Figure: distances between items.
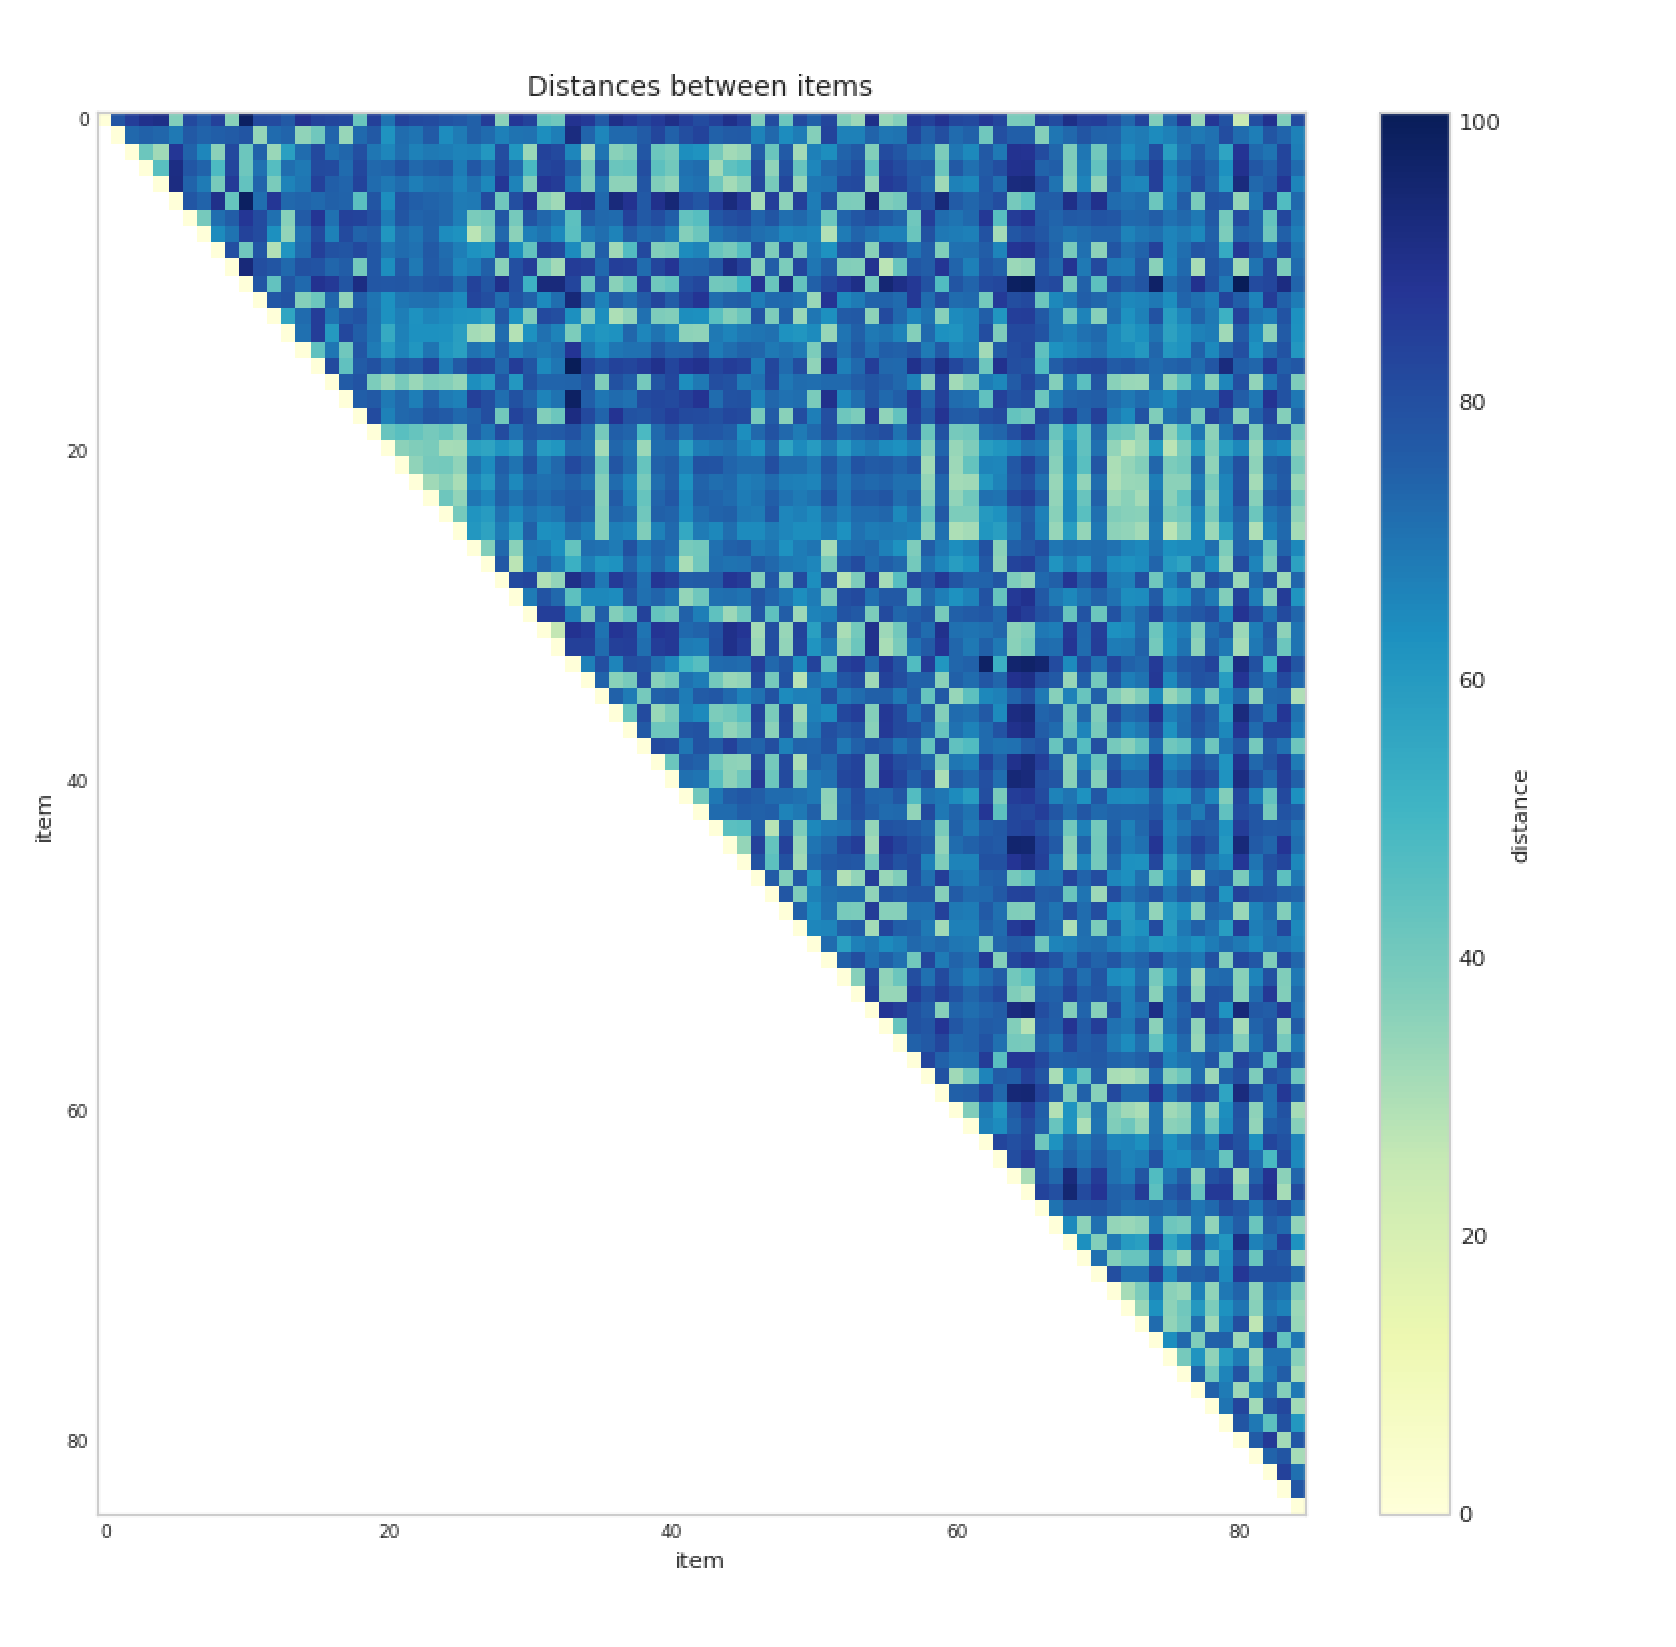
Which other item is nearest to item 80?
0
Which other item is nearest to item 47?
43
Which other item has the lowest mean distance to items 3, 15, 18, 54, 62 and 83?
50
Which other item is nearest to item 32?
31
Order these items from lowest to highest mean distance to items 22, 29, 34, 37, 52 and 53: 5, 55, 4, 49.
49, 4, 55, 5
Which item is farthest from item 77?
10
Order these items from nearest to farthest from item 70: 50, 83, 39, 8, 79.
8, 39, 79, 50, 83
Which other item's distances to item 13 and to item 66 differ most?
33
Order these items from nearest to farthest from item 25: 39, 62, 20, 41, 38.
20, 38, 41, 62, 39
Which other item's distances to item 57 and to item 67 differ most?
58
